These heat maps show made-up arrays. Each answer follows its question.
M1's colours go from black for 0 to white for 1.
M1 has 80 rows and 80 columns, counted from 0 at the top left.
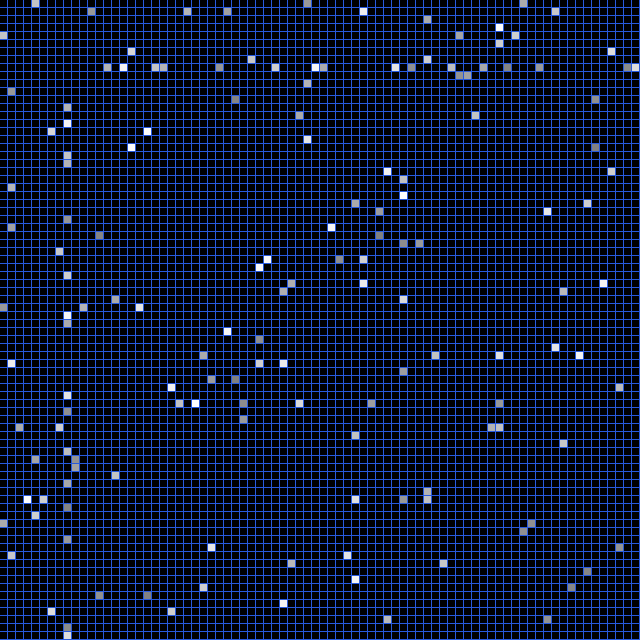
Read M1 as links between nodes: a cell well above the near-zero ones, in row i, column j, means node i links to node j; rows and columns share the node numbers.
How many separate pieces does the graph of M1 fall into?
5
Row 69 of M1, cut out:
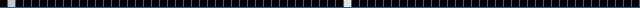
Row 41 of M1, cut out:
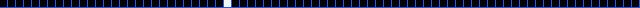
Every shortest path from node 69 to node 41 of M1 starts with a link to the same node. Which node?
node 1
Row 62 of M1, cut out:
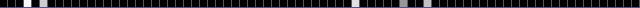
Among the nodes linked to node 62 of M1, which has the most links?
node 50
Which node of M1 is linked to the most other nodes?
node 8
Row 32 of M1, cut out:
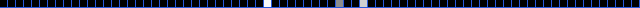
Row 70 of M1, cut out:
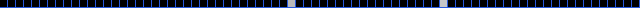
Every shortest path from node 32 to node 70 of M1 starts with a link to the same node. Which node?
node 45
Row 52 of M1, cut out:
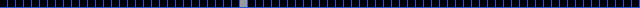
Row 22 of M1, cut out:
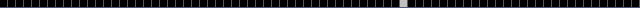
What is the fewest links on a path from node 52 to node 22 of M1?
3
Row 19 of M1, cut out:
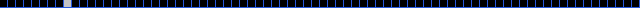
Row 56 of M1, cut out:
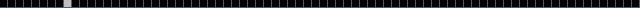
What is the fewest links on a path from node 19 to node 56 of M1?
2
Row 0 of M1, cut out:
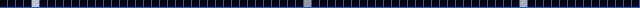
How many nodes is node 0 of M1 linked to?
3
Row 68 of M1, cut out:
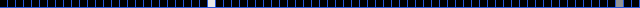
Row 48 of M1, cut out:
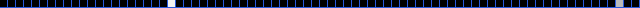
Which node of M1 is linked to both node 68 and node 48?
node 77
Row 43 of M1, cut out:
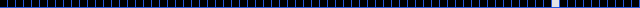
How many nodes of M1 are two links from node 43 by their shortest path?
1
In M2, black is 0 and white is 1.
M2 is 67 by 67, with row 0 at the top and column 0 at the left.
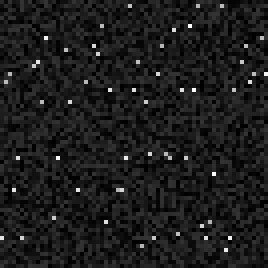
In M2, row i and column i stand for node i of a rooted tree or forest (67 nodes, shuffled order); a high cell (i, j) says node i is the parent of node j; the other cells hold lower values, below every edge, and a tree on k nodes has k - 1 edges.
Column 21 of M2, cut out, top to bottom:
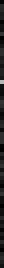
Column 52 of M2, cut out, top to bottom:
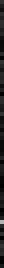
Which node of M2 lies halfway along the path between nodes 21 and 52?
1
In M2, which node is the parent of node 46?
39
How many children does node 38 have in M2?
2
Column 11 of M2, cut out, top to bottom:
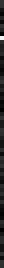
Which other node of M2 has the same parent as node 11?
65
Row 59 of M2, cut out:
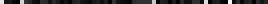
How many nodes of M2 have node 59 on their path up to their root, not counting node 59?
7
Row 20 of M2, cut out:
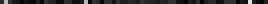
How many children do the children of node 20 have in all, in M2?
4
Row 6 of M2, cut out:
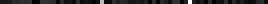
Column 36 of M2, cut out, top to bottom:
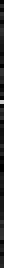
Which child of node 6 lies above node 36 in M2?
25
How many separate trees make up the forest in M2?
11
